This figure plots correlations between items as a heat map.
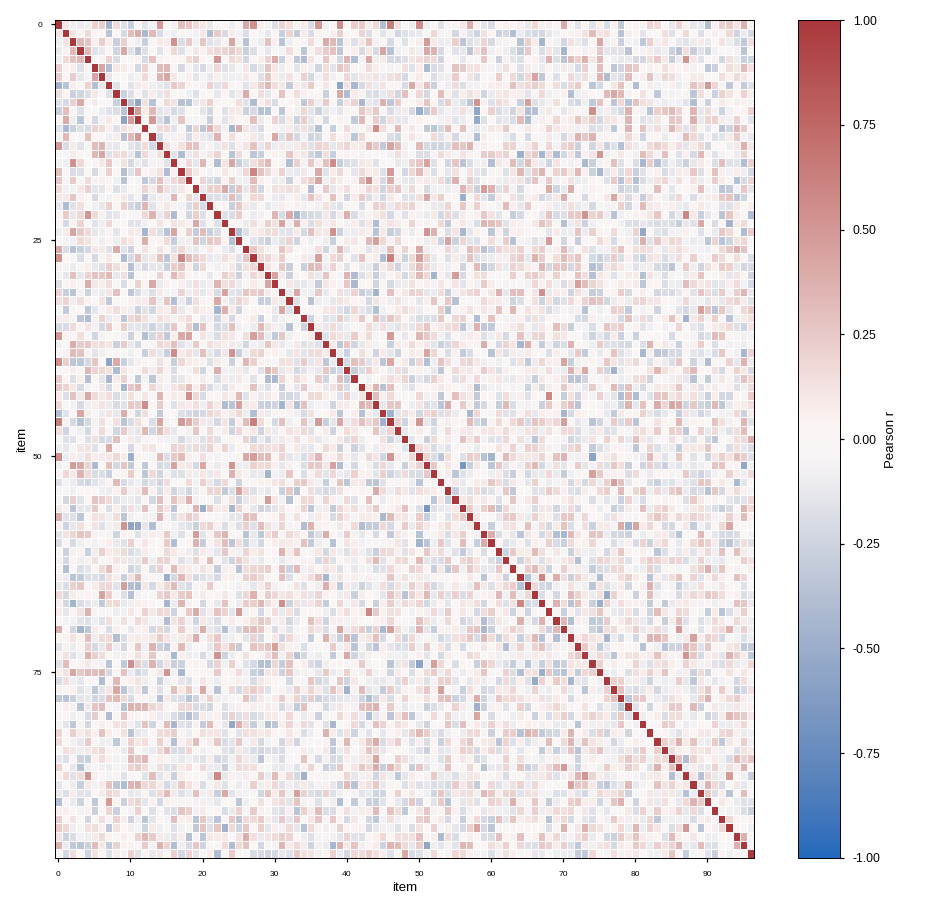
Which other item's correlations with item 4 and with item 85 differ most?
87
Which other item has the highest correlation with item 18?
43
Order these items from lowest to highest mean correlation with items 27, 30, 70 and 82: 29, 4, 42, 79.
79, 4, 42, 29
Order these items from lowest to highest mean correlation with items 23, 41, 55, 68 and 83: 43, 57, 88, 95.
88, 57, 95, 43
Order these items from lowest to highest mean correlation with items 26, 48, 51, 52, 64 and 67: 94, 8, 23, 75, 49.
75, 49, 23, 8, 94
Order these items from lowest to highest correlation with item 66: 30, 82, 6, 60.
60, 30, 82, 6
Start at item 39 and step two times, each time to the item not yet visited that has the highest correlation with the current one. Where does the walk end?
46
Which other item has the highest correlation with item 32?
22
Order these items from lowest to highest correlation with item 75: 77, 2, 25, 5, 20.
77, 20, 25, 5, 2
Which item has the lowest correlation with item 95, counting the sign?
51
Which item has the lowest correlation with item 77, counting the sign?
40
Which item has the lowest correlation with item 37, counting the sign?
64
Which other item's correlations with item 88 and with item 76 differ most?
71
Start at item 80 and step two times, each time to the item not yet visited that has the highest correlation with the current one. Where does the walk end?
9
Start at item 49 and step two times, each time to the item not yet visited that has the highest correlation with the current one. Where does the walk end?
90
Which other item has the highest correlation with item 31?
67
